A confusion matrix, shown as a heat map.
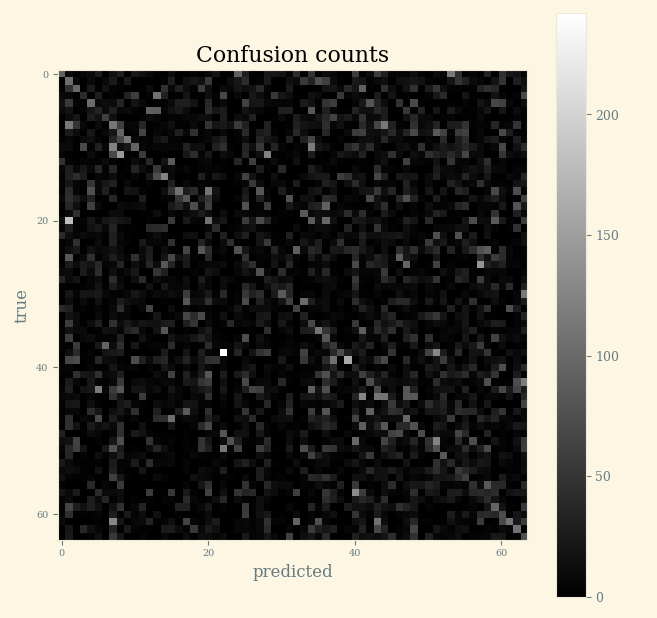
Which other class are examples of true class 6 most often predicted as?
37
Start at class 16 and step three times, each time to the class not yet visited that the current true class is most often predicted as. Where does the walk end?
35
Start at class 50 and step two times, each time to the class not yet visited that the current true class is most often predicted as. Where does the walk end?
22
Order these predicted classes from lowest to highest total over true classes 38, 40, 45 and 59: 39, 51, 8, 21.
21, 39, 8, 51
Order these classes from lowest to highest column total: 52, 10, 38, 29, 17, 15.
29, 38, 10, 52, 15, 17
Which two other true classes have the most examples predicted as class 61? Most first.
32, 29
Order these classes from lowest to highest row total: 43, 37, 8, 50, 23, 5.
23, 37, 5, 50, 8, 43
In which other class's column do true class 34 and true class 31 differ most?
33
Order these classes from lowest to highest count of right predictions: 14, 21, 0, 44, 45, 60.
21, 45, 60, 0, 44, 14
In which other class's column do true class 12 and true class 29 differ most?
15
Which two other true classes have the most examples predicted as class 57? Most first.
26, 24
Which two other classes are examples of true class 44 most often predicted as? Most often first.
41, 43
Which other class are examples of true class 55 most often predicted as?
7
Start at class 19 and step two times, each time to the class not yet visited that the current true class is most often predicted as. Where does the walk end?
17
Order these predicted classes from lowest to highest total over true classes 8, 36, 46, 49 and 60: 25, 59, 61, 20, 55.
61, 20, 59, 55, 25
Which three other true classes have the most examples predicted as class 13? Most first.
3, 5, 14
